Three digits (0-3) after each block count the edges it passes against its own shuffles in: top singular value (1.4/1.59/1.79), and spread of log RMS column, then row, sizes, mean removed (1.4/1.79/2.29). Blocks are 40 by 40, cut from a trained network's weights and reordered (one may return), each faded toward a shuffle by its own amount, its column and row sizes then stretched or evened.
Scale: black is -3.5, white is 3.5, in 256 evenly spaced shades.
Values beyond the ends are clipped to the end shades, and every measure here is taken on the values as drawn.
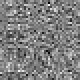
3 2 0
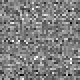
0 0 2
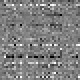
3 2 3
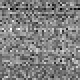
2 0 2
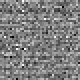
1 0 1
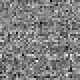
0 0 1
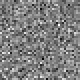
3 0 1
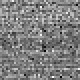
1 0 1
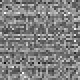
3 0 1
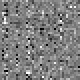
0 3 0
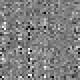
2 2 2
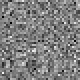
3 2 1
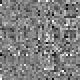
2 2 1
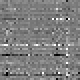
3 1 3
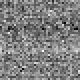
1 0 0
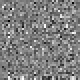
1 2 1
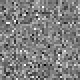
1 1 1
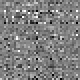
1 2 3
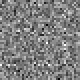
1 1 0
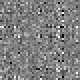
2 2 2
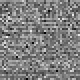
1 0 0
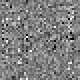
0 2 1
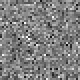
0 0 2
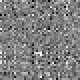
2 2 2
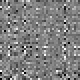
3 3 2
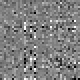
1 3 2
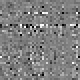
1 2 3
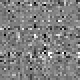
0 2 3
